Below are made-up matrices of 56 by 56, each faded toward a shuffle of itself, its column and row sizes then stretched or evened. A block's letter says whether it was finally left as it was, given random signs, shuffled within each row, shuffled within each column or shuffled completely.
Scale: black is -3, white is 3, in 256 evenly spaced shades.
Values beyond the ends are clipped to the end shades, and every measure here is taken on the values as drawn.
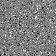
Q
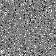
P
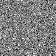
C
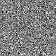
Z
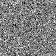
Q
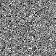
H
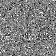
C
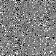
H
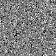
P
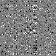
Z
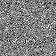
C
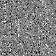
H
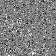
P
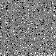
H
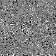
H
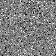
P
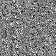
P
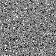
P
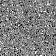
C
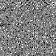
Z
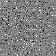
Z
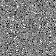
Z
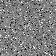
Q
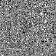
H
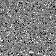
C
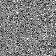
P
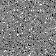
P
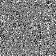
H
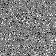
C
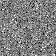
Q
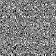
Z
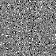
H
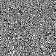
H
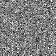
P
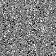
P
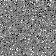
C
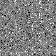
P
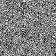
P
